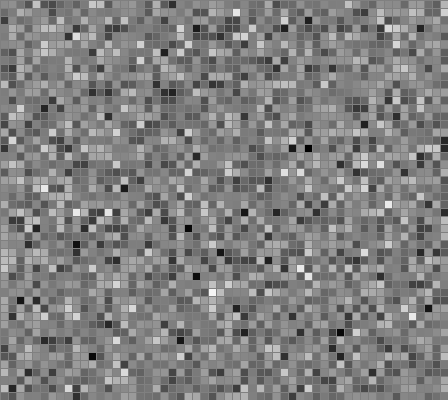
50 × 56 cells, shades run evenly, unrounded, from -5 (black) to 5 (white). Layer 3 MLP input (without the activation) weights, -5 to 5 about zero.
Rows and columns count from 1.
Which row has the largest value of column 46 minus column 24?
32
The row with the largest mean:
17
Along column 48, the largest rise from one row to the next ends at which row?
36
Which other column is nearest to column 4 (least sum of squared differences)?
47
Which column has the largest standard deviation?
39
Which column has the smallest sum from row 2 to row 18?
26
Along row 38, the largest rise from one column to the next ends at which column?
4
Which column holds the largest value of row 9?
51
